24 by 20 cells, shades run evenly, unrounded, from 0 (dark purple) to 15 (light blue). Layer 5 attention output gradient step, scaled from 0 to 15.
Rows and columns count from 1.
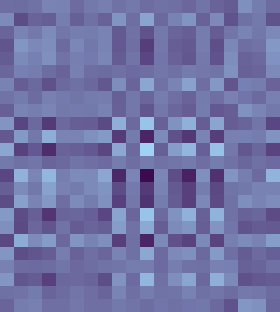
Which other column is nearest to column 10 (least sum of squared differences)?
5
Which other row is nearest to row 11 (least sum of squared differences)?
15
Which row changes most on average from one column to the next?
14
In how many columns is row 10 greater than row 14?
7
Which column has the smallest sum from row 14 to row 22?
9
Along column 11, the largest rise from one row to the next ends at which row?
12
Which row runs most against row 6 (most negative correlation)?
1
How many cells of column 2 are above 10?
5
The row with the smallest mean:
18
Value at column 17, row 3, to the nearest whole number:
8
